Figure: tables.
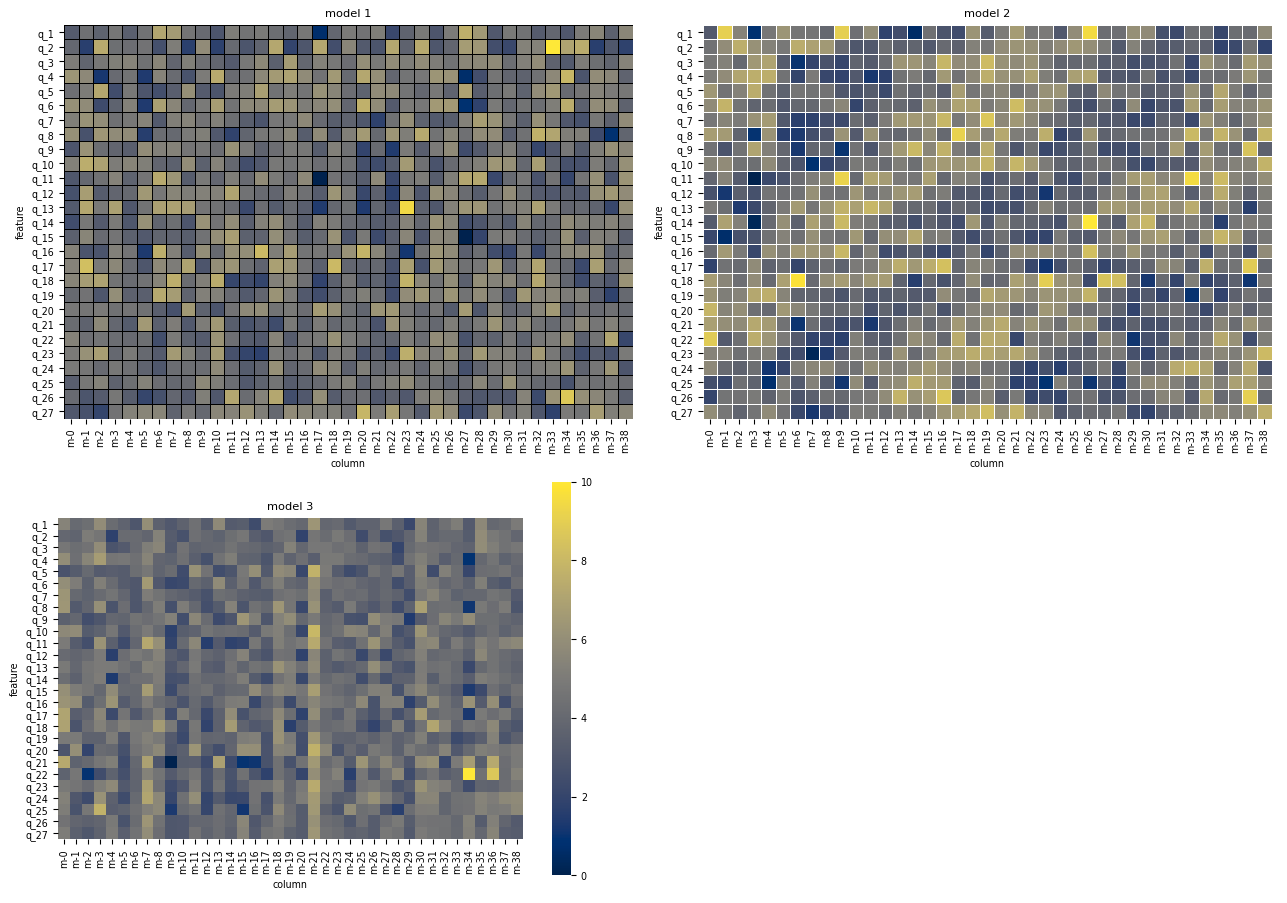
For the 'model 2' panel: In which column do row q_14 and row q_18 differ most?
m-26
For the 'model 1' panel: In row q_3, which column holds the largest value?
m-15
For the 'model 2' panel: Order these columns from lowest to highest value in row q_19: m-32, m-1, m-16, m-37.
m-32, m-37, m-1, m-16
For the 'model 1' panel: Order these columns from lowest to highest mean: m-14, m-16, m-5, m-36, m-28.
m-5, m-16, m-28, m-36, m-14
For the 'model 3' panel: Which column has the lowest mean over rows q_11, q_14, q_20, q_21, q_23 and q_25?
m-9
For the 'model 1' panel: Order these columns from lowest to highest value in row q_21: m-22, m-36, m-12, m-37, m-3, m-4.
m-12, m-4, m-3, m-36, m-37, m-22
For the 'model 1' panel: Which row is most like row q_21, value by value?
q_25
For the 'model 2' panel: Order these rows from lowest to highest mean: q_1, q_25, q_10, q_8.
q_25, q_1, q_10, q_8
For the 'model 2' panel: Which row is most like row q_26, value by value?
q_17
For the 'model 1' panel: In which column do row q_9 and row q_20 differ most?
m-22
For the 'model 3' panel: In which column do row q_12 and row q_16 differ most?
m-4
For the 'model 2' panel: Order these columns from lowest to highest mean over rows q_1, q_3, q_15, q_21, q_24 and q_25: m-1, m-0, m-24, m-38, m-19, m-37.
m-24, m-0, m-1, m-38, m-19, m-37
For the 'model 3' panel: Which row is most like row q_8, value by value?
q_17
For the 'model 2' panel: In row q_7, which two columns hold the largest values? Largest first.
m-19, m-16
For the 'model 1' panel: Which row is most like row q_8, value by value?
q_3
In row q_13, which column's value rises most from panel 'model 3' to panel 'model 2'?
m-9
